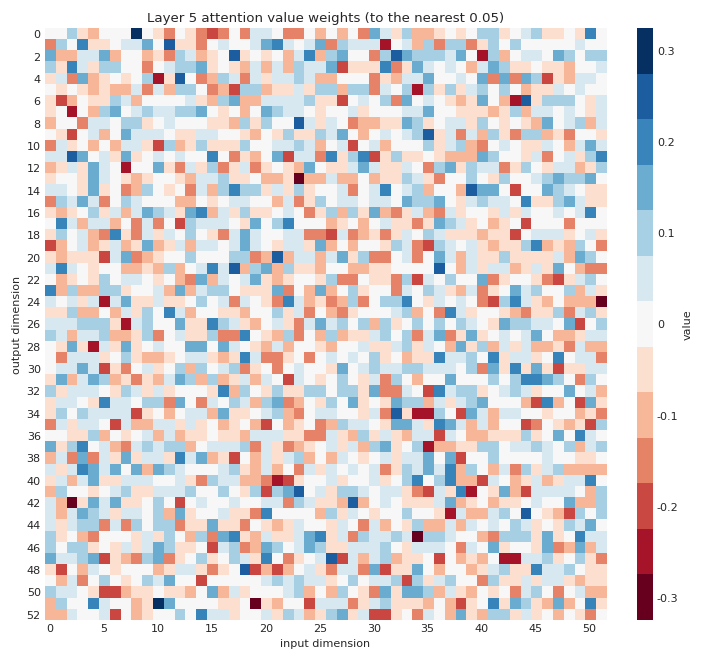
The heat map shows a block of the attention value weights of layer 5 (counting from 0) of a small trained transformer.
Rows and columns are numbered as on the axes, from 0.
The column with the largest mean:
33
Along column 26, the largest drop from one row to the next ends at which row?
48
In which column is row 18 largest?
6
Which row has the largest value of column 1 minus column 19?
51
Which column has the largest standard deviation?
34
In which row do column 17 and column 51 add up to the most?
2
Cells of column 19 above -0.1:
35
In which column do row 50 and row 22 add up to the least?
47
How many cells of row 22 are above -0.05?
29
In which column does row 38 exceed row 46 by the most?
12
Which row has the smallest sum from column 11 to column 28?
0
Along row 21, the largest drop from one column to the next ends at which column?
18
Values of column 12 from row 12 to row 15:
-0.15 -0.05 0 -0.1
